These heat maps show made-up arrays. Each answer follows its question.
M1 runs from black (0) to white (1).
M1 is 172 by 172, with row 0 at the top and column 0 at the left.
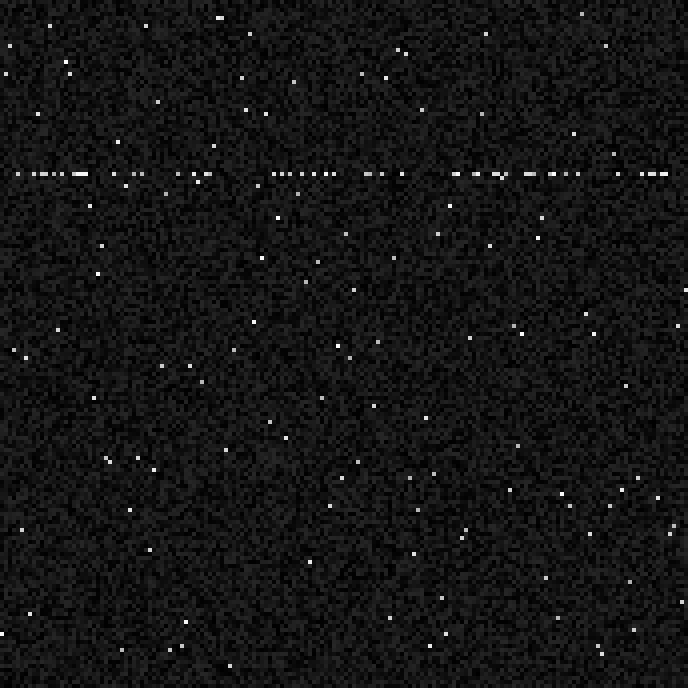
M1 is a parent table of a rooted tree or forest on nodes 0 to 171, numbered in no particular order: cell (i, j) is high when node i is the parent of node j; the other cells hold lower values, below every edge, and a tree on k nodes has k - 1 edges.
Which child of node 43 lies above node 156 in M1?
19
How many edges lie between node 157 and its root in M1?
7
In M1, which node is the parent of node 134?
59
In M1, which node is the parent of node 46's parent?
122
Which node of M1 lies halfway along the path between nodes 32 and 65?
155
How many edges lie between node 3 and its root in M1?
5
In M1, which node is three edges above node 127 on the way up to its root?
27
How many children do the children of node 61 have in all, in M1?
3
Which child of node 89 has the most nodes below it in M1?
87
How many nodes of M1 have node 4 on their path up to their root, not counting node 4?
4
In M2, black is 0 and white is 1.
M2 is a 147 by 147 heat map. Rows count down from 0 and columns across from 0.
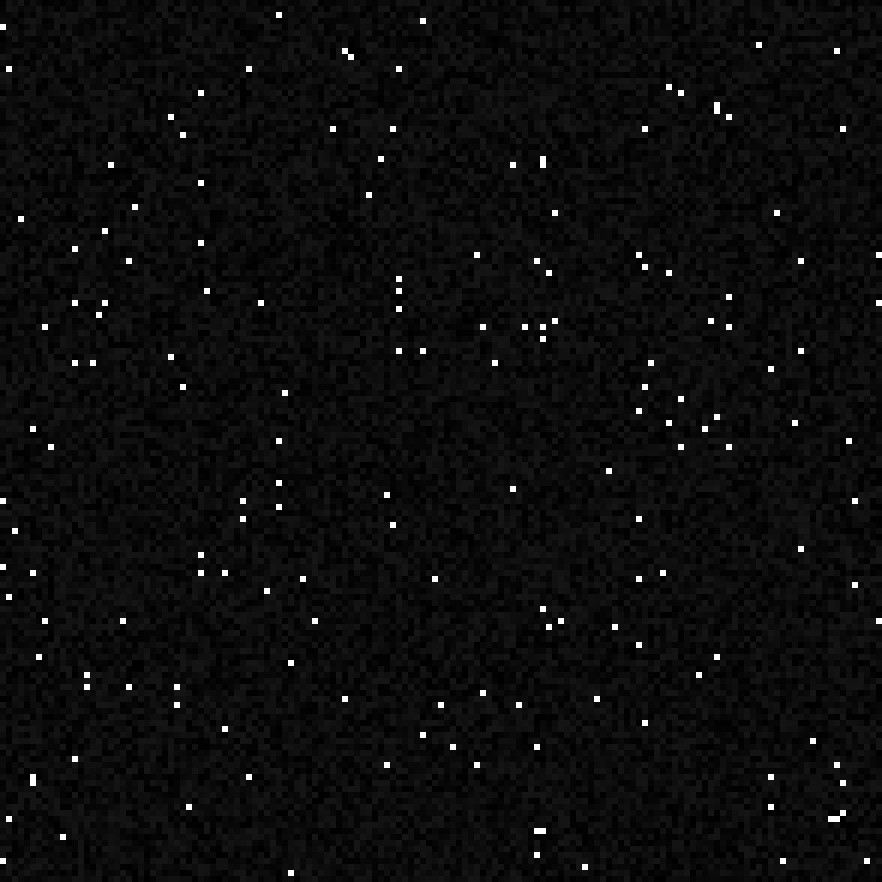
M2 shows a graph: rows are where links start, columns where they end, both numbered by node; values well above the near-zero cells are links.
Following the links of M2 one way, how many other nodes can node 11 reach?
5
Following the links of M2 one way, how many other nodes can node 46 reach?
2
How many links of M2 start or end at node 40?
3
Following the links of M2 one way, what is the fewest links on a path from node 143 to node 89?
4
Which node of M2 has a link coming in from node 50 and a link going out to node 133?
node 43
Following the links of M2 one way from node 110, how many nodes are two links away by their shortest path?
2
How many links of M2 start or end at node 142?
3
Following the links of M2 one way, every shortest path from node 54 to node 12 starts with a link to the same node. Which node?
node 7
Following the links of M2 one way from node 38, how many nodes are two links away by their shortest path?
1
